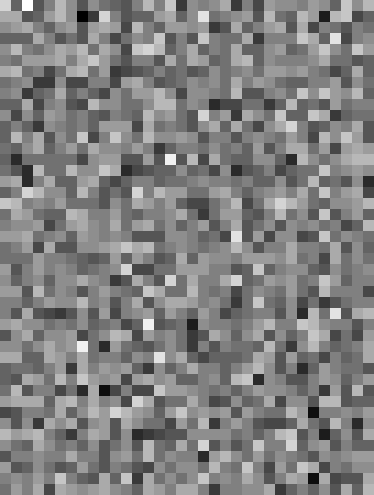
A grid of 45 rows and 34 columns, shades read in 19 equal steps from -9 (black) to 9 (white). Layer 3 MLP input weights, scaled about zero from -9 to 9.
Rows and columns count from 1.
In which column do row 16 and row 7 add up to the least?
12
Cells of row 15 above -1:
15
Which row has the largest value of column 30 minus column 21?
22
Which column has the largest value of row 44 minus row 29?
6
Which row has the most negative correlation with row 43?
37
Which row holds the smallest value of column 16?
39
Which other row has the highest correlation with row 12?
23
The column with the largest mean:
14
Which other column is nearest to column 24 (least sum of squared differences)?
17
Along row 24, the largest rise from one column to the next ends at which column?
31
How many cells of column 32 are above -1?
20
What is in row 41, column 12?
1
